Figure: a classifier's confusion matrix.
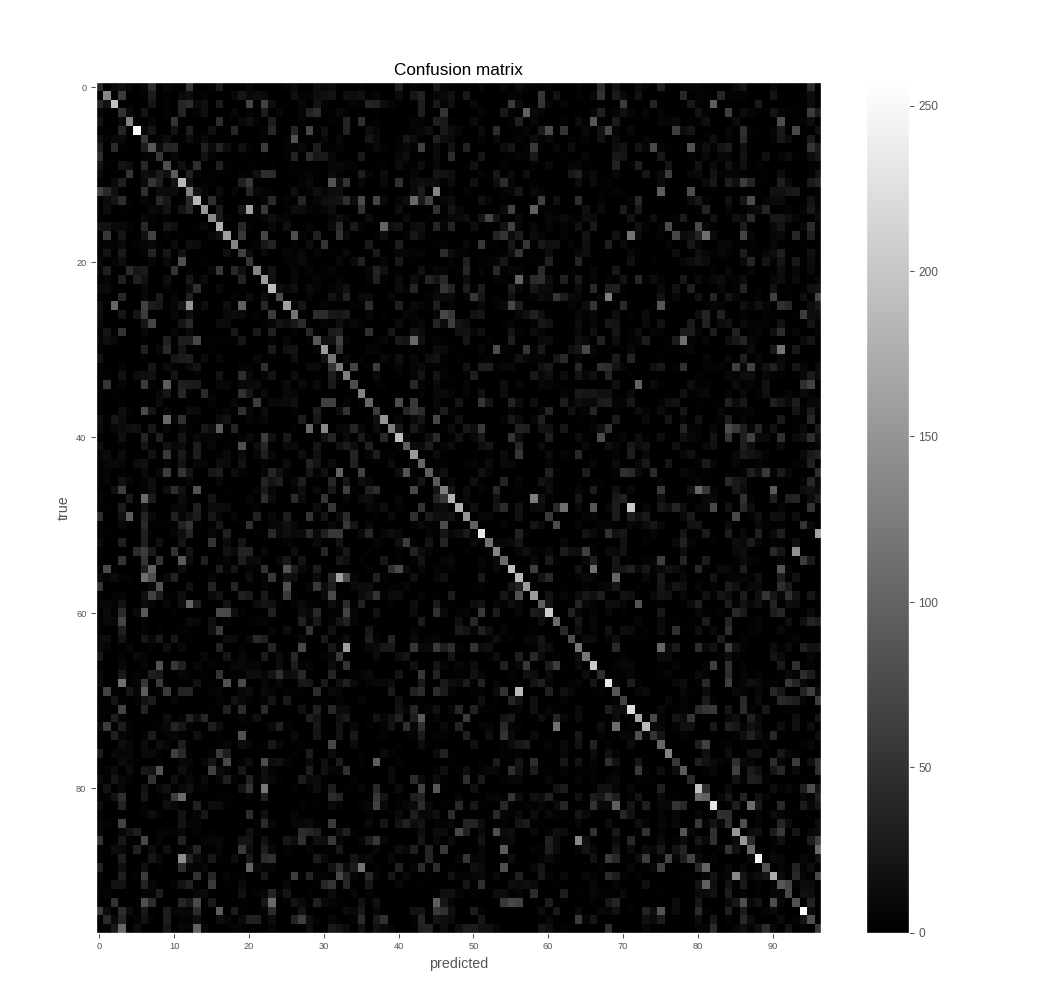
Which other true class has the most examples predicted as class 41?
44
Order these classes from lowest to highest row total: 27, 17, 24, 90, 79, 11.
79, 27, 24, 11, 90, 17
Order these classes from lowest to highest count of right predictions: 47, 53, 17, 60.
53, 17, 47, 60
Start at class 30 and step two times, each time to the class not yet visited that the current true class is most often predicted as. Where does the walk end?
81
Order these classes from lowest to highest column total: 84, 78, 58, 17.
17, 78, 58, 84
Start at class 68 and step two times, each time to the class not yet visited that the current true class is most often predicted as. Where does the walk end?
57
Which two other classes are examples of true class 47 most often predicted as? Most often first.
58, 6
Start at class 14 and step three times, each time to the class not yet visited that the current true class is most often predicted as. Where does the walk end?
31
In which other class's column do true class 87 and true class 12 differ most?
45
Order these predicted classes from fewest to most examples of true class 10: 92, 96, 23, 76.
92, 96, 23, 76
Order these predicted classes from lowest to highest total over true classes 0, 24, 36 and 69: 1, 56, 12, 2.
2, 1, 12, 56
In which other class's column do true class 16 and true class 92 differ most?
38
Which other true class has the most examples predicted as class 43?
72
